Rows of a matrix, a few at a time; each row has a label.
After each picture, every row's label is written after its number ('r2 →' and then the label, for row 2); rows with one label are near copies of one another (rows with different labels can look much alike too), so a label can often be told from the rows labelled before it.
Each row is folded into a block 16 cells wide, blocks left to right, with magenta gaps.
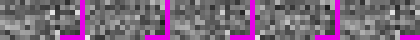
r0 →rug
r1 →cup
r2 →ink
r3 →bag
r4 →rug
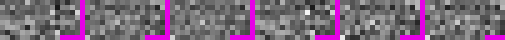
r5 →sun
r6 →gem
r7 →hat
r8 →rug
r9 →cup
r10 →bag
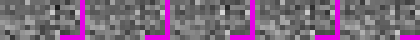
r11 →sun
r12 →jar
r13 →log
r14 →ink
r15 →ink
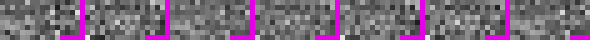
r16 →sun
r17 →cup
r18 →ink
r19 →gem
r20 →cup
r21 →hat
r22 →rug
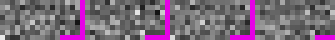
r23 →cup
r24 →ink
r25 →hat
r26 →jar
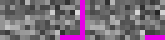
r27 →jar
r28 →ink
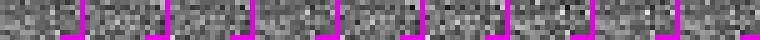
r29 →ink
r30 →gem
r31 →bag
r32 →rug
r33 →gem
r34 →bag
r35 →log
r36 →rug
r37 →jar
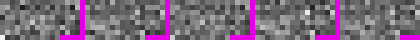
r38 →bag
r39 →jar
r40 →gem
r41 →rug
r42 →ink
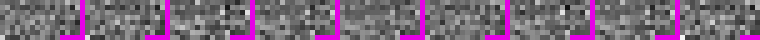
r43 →cup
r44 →bag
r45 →sun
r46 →sun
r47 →jar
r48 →gem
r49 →log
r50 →sun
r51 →bag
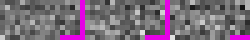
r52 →hat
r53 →ink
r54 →bag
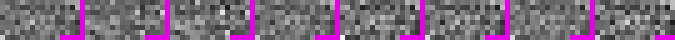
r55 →gem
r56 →sun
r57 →log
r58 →gem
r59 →bag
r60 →gem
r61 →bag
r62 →gem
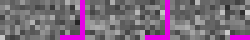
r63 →cup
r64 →jar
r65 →ink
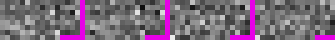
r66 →ink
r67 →log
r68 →hat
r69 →cup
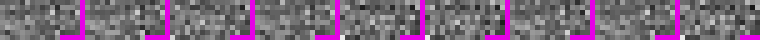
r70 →log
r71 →rug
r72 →hat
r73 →sun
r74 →bag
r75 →cup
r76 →ink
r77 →rug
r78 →bag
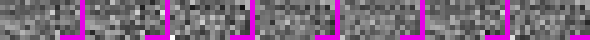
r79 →rug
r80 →sun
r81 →bag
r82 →gem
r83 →hat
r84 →jar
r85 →cup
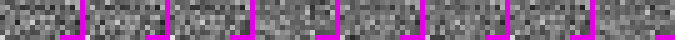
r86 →gem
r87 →hat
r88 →hat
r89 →ink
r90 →cup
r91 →cup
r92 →bag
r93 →log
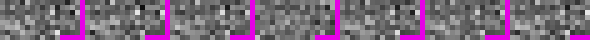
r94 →ink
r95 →log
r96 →log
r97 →gem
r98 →ink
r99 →ink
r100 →jar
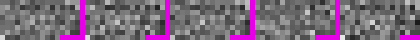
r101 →bag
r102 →hat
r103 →gem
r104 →ink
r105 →cup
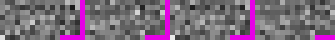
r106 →gem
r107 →log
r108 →bag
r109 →sun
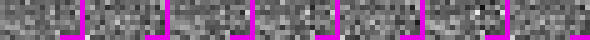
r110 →ink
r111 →bag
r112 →jar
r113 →sun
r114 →cup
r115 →rug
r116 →bag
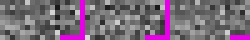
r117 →sun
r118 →hat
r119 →ink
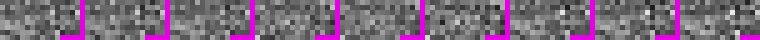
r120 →jar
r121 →sun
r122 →jar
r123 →cup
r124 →gem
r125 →gem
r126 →rug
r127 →rug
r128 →rug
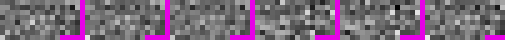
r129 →gem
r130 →bag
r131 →bag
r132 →sun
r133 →log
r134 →bag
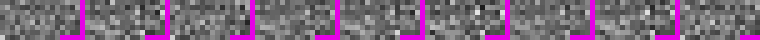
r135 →hat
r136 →ink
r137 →cup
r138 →jar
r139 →ink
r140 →log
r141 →log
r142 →rug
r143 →hat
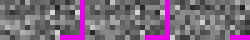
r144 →rug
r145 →log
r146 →hat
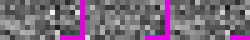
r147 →rug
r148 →hat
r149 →log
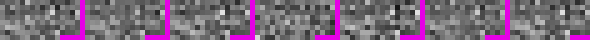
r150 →log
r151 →ink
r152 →rug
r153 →hat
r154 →sun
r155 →log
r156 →ink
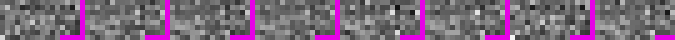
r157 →hat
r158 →sun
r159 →jar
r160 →jar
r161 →log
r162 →rug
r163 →bag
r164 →ink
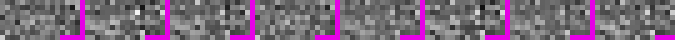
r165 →gem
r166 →rug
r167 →sun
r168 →hat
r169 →ink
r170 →sun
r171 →ink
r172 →ink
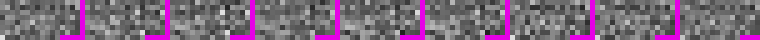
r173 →bag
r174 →ink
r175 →log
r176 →sun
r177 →jar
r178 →jar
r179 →hat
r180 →hat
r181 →hat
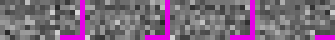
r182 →sun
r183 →cup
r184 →hat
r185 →ink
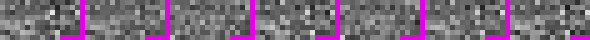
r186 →rug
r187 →jar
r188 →hat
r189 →ink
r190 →cup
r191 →ink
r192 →jar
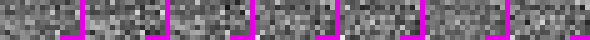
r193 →log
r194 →jar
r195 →sun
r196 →bag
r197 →hat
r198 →gem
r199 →gem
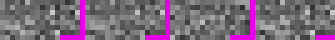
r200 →ink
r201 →jar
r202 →gem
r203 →ink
